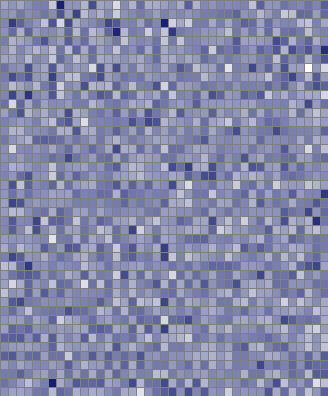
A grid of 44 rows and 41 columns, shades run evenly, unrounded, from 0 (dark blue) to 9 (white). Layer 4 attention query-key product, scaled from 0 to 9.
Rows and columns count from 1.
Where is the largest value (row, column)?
8, 39
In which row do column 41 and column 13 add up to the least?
22
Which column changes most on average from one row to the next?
2
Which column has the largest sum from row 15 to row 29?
7
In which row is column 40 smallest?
25
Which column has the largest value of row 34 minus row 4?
15
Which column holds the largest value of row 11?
41
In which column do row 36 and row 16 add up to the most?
21
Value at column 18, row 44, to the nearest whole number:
8
